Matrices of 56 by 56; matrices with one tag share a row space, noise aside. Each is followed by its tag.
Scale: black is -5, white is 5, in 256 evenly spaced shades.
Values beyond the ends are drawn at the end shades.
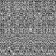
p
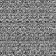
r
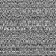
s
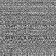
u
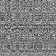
p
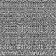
u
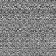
r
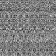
r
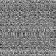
r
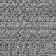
r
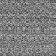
r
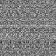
r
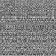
u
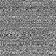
s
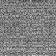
s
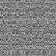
s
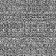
s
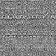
u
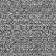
p
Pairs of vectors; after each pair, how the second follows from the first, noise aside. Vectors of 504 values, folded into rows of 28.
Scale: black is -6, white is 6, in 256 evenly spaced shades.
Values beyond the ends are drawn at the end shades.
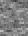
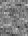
reversed.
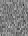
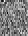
wrapped around, scaled up.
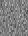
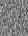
sign-scrambled.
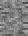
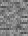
wrapped around.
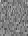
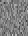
shuffled.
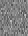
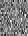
scaled up.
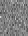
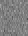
reversed, negated, shrunk.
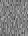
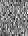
scaled up.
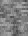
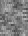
wrapped around.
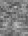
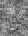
reversed.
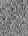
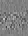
negated, partly zeroed.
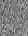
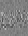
negated, partly zeroed.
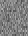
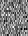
wrapped around, scaled up.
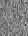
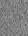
shrunk.
